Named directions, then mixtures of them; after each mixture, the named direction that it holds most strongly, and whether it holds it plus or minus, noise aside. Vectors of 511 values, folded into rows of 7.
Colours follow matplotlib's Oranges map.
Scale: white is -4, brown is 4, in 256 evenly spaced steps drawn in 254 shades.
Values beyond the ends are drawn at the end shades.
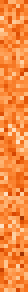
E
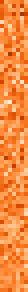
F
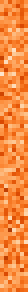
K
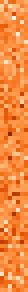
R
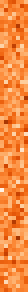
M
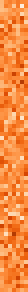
F, minus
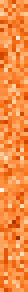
M, plus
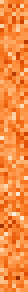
E, minus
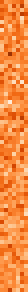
F, plus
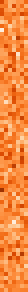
F, plus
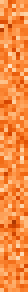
F, minus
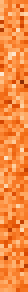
F, minus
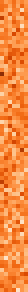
K, minus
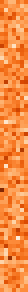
M, minus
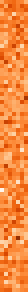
M, plus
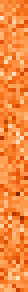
E, plus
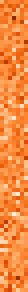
R, minus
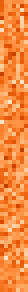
F, plus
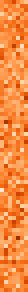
M, plus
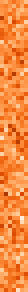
E, minus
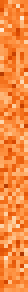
K, minus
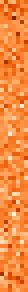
R, minus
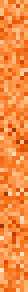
E, minus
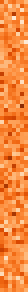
R, plus
